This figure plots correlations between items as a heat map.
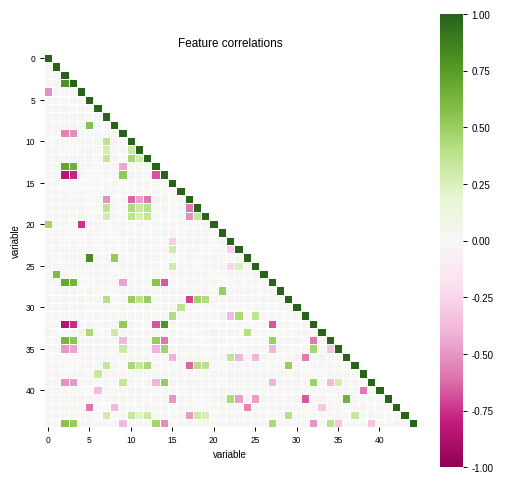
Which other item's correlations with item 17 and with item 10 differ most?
29
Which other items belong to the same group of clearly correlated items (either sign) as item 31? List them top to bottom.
15, 22, 23, 25, 36, 41
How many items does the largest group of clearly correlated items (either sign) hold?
11
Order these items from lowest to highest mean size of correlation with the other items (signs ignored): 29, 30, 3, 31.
30, 31, 29, 3
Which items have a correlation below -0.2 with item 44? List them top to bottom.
9, 14, 32, 35, 39
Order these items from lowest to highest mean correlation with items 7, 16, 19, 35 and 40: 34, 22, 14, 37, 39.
34, 22, 39, 14, 37
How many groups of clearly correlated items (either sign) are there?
9
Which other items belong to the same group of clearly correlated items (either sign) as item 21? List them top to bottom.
28
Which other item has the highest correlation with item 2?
3
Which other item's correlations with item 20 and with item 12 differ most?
4
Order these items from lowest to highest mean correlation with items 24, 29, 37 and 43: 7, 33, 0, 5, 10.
0, 33, 5, 7, 10
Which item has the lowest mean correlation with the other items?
17
